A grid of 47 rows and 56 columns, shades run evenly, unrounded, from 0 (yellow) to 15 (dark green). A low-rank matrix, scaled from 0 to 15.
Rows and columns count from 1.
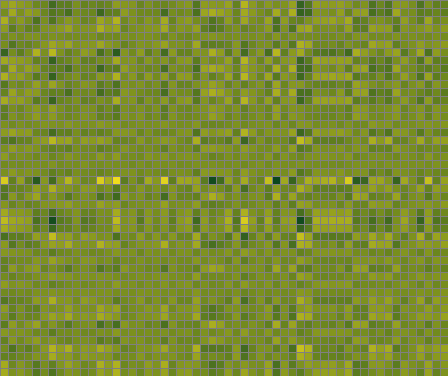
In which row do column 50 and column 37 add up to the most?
23
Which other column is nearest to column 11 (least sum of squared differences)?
30
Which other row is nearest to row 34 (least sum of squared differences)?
41
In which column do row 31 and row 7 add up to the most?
31
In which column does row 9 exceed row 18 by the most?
38
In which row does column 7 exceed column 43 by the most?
28
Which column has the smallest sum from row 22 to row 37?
15
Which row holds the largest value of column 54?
7
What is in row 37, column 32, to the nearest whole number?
8
